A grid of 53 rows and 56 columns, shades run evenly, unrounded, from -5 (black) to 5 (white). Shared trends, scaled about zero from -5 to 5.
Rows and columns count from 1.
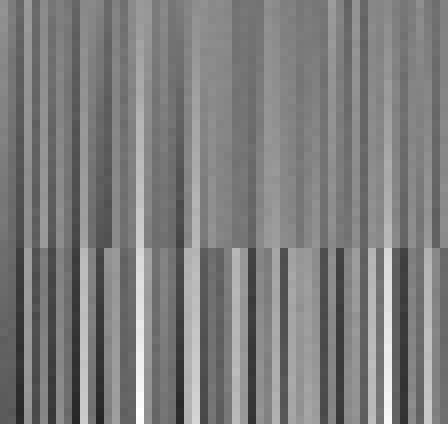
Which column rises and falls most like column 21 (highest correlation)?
12
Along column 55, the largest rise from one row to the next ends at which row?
32
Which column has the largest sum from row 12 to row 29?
18
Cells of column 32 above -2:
31
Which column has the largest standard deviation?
49
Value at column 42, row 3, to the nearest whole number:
1
